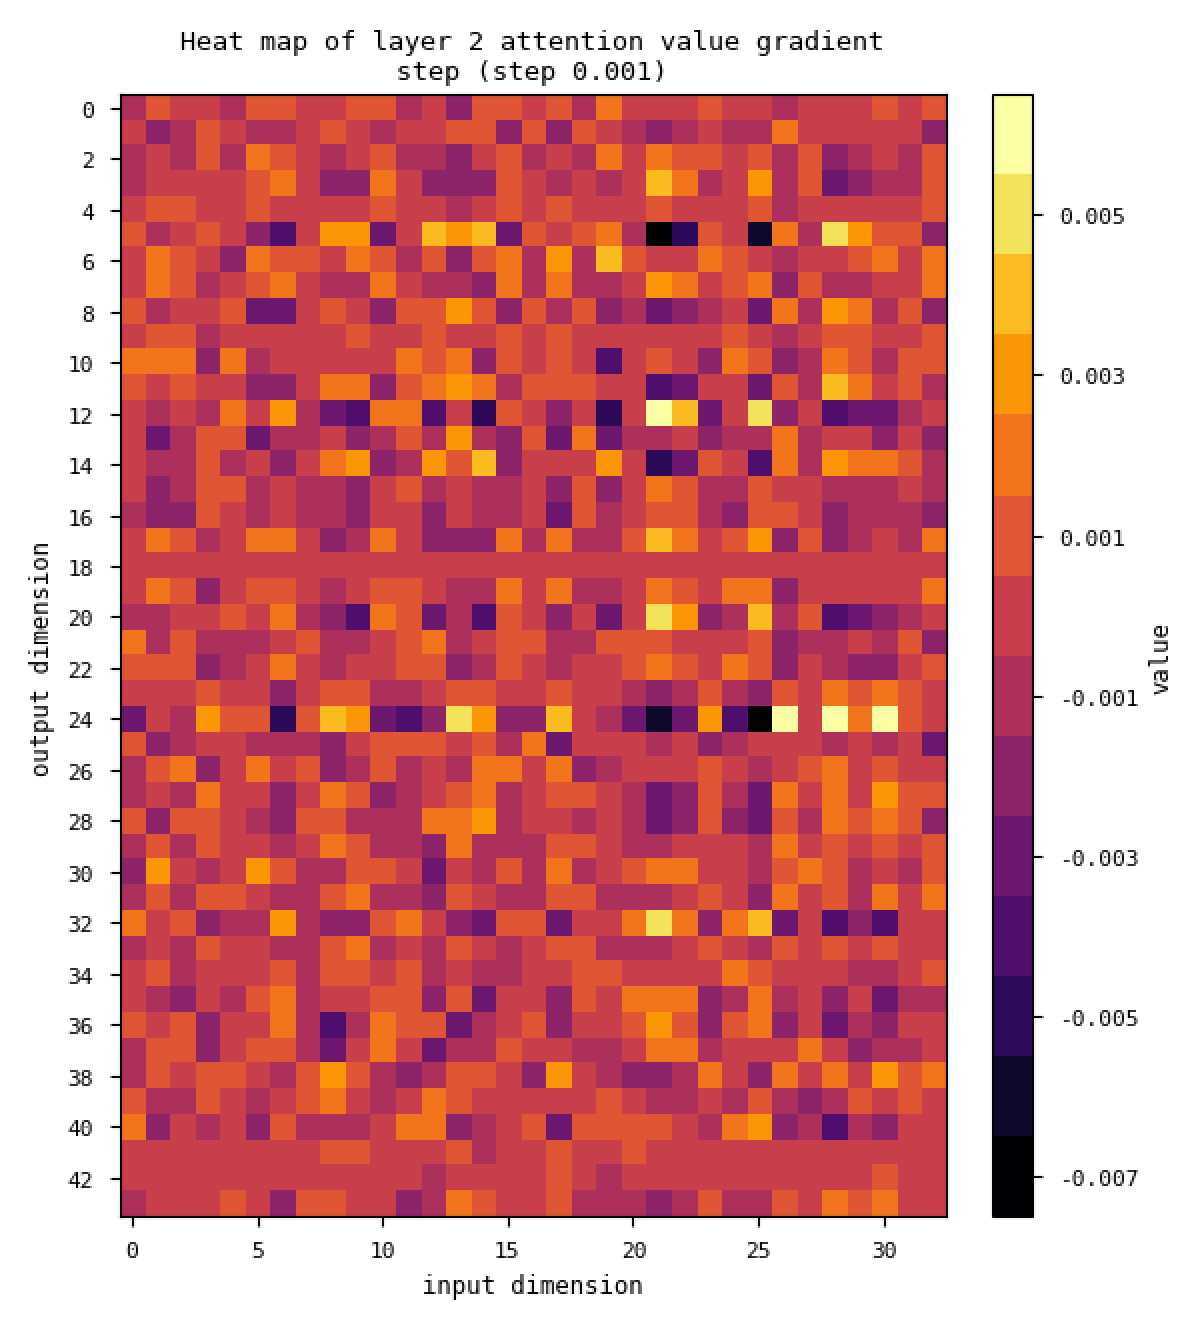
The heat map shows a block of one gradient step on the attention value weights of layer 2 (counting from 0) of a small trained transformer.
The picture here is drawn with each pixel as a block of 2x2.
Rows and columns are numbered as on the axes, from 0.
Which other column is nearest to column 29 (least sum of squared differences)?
31
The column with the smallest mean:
19
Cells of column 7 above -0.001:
29
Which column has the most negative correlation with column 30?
11
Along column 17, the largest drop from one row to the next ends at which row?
25
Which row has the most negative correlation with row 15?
6
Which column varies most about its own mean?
21
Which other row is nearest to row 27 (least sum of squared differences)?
23
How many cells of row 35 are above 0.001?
5
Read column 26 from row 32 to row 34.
-0.003 0.001 0
